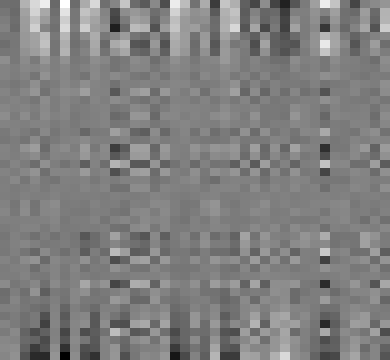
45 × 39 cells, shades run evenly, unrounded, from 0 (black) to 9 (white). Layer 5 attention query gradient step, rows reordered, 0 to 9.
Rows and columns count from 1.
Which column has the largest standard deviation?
33
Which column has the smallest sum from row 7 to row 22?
29
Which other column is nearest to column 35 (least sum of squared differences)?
6
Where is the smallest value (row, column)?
45, 7
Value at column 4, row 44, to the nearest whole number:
2
